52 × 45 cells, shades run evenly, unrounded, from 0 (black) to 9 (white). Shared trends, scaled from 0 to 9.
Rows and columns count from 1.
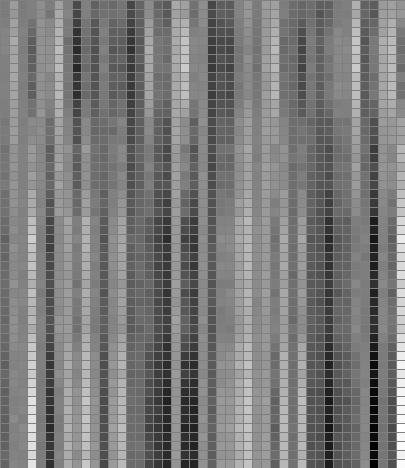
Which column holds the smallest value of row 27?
42
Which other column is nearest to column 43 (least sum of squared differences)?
2
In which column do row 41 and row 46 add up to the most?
45
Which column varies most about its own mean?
21
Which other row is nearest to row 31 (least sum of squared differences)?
38
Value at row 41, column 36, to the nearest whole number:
3
